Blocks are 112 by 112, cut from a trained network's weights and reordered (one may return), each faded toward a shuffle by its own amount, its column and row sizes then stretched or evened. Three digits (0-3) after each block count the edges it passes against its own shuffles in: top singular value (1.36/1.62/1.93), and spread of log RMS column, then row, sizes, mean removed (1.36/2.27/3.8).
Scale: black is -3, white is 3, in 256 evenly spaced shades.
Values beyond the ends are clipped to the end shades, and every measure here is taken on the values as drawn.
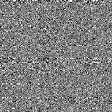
3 1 2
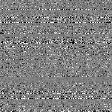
1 1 3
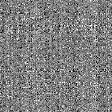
1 1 2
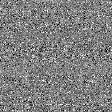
0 0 2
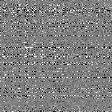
1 2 3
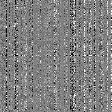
3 3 1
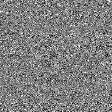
1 0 2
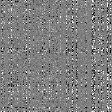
1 3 2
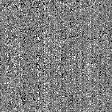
1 2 1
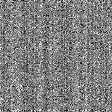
2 0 2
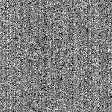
1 1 0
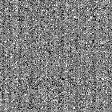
1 0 2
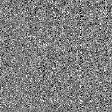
1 2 1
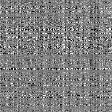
3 0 3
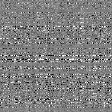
1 1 3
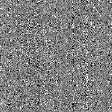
0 2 2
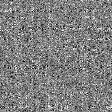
0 0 2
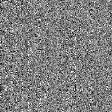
1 2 0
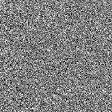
1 1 1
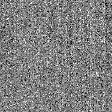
0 1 1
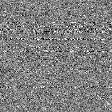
2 0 2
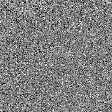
0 1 1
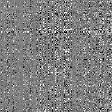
2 3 2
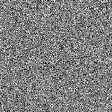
1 0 1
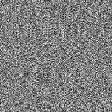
3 1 0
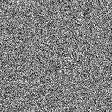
1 0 0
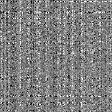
3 2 2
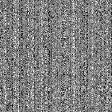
3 2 1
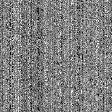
3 2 0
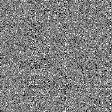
0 2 0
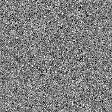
0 1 0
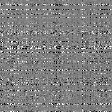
1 2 3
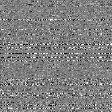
2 1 3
